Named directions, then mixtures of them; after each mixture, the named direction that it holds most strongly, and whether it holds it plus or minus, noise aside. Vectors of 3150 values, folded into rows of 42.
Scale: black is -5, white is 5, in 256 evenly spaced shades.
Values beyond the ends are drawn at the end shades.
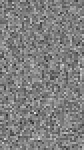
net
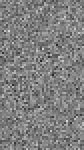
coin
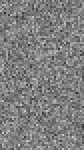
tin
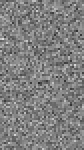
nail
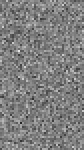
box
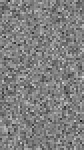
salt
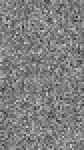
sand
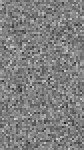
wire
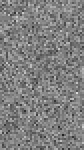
tin, minus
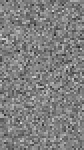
box, minus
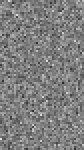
salt, minus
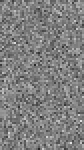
salt, minus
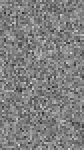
tin, plus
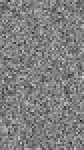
salt, plus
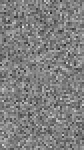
sand, minus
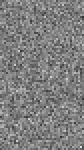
net, minus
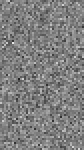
box, plus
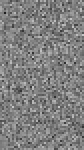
wire, plus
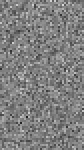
box, plus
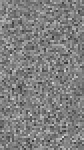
wire, plus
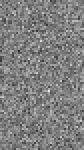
sand, minus
